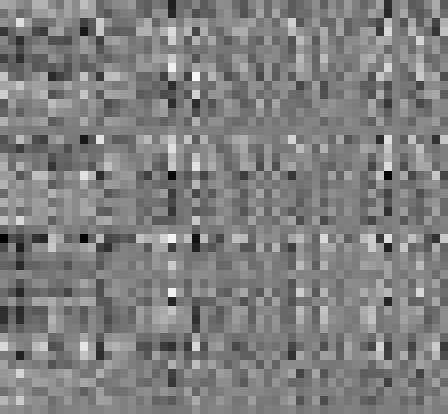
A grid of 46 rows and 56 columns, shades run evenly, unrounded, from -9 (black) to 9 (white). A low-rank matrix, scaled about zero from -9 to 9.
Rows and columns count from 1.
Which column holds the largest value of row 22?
7
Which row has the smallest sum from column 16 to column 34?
20
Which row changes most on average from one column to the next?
27
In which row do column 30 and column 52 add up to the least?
39
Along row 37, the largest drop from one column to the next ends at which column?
25
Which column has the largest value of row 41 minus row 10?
22
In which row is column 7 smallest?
9
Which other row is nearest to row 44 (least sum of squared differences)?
31
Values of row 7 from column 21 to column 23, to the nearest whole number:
2 5 2
